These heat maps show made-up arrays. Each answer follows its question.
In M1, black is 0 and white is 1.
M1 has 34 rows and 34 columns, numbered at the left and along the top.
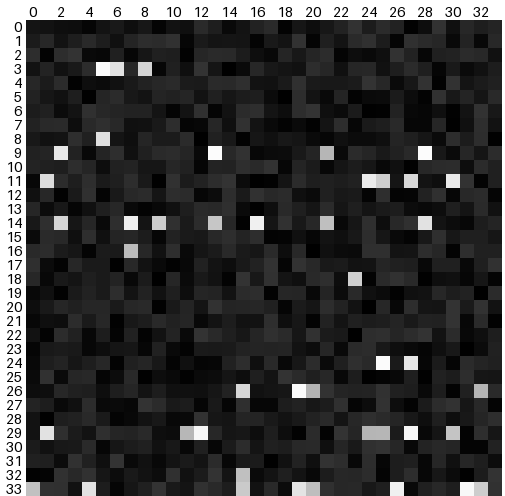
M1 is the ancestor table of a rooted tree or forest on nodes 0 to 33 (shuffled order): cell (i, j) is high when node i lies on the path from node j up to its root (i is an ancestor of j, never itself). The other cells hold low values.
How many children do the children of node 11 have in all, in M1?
2
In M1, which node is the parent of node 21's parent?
14
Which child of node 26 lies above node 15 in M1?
32
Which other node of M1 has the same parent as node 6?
8
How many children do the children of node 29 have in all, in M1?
3
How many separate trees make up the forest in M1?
8
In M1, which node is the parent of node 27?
24
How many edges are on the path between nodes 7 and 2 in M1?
4
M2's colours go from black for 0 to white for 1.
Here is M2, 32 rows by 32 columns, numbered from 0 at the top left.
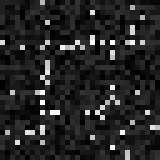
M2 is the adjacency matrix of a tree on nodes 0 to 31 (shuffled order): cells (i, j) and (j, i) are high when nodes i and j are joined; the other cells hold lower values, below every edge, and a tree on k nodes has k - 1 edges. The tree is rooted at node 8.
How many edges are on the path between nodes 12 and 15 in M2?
3
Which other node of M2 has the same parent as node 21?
23
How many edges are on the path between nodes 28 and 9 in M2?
2
